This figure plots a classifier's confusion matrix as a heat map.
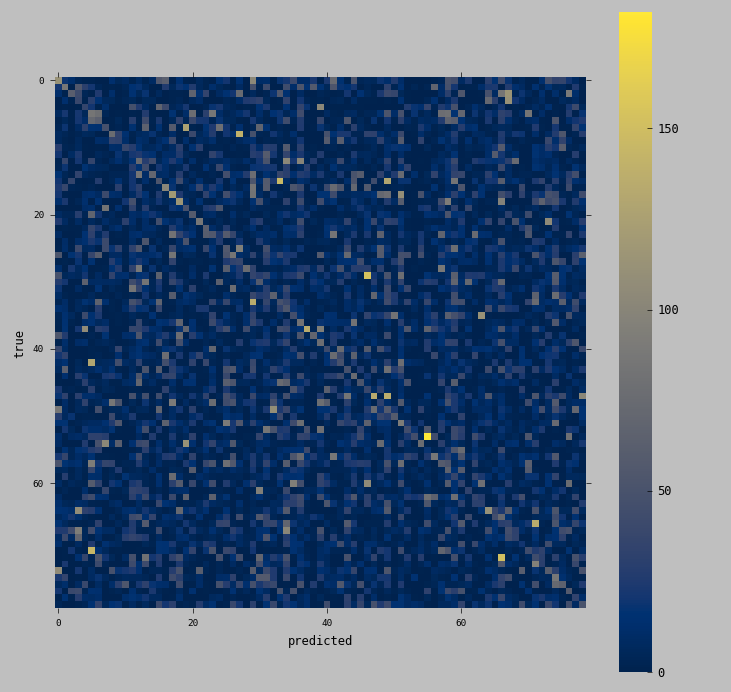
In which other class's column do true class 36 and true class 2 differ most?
67
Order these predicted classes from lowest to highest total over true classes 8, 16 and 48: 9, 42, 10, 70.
10, 70, 42, 9
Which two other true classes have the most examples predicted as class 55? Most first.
53, 62
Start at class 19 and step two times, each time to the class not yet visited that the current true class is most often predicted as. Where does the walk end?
24
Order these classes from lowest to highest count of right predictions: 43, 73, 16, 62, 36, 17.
62, 43, 73, 36, 16, 17
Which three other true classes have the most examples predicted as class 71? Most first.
66, 72, 33
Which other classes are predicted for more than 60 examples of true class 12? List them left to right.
34, 36, 68
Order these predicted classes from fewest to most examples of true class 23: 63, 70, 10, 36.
10, 63, 36, 70
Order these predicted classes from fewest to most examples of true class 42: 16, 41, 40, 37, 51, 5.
37, 40, 41, 16, 51, 5
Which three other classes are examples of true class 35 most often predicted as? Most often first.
63, 50, 58
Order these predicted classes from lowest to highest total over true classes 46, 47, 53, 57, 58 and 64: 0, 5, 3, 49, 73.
73, 0, 3, 5, 49
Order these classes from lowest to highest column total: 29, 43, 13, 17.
43, 13, 17, 29
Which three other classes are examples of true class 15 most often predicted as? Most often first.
33, 49, 59
